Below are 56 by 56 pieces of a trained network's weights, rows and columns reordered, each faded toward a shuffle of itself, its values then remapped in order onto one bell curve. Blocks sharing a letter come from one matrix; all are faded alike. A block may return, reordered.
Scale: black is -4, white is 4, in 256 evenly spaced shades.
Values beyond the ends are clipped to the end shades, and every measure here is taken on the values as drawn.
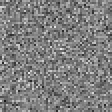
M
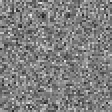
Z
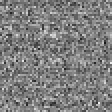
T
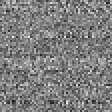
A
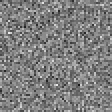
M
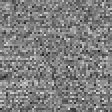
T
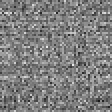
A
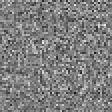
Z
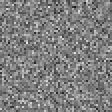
M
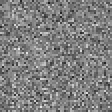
Z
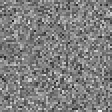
M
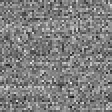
T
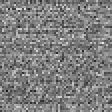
T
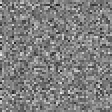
Z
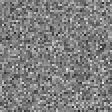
M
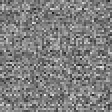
A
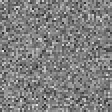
Z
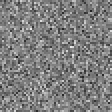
M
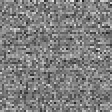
T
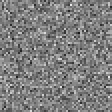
Z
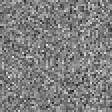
M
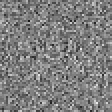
Z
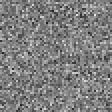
M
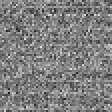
T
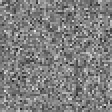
M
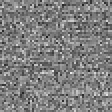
T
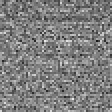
T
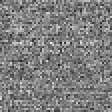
T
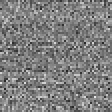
A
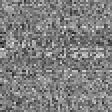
A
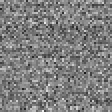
T
